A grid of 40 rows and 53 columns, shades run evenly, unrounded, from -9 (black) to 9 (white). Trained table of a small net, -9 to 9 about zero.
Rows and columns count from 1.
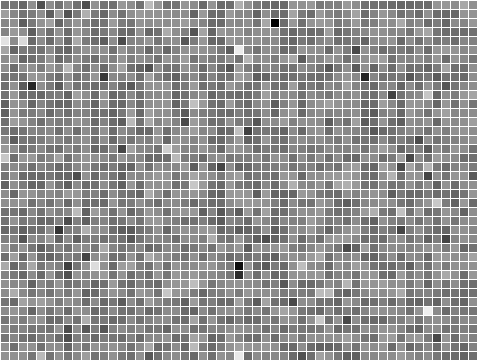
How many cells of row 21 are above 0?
26
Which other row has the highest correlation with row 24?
31
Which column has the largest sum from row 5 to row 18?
27
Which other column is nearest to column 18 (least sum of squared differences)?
35
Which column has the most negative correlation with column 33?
3
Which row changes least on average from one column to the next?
37
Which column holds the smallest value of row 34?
33
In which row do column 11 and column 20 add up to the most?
30
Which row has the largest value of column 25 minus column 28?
28
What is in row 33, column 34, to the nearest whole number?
0
